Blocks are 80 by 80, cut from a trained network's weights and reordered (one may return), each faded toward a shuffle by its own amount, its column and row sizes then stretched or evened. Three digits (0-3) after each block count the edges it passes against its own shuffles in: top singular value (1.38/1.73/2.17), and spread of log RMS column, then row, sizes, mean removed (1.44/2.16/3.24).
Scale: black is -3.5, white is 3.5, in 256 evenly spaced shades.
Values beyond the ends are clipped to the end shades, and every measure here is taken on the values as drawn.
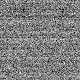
1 0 0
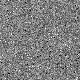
0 0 0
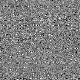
1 0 2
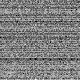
3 0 1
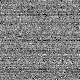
2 0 1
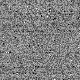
0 1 1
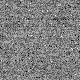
0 0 0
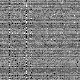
3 2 0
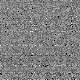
0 1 2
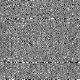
1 1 2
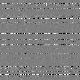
3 0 3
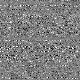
0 0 3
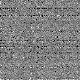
2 1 2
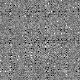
1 2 1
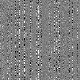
1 3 0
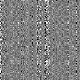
3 3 1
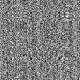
2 0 0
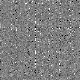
1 2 1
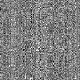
2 2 0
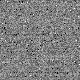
0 0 1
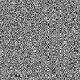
2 2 0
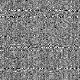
2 0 2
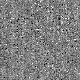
1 1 0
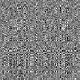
3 2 2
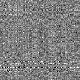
2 0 2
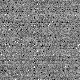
1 1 1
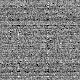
2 1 1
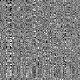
3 2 0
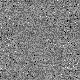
0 1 0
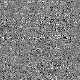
0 1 2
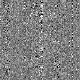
1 2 0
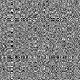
3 1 2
